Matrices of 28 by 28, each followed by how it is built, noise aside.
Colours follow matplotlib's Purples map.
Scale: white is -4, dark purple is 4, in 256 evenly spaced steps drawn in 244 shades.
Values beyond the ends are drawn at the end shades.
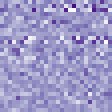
uneven rows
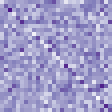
diagonal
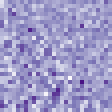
lower triangular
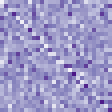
diagonal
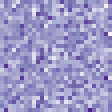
repeating rows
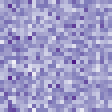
repeating rows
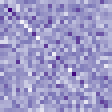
diagonal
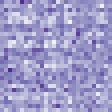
blocks
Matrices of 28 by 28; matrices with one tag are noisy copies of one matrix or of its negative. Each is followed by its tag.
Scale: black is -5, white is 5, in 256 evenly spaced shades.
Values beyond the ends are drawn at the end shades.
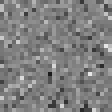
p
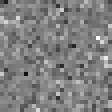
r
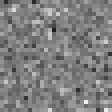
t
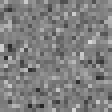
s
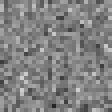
p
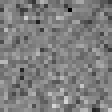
p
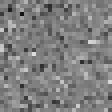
s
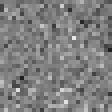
p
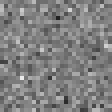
p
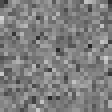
r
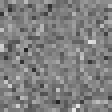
s
